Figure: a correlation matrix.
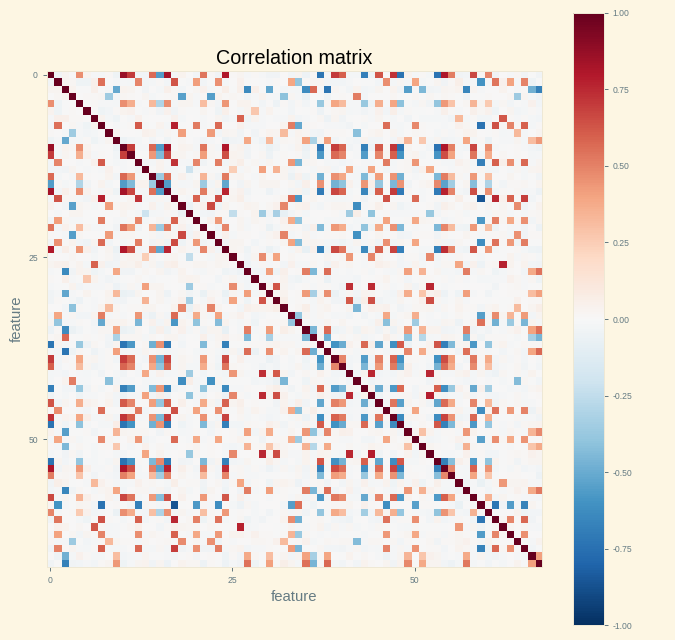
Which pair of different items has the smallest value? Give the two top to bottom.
17, 59
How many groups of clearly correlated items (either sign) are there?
7
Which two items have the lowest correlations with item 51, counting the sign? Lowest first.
2, 36
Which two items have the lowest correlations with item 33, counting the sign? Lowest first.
59, 34
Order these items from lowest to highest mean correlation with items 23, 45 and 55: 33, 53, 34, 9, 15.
53, 15, 34, 9, 33
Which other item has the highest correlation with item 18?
22
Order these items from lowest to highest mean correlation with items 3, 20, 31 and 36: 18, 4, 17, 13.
18, 4, 13, 17
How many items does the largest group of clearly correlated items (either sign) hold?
21
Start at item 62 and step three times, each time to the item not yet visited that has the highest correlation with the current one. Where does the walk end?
56
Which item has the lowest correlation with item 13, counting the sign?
19
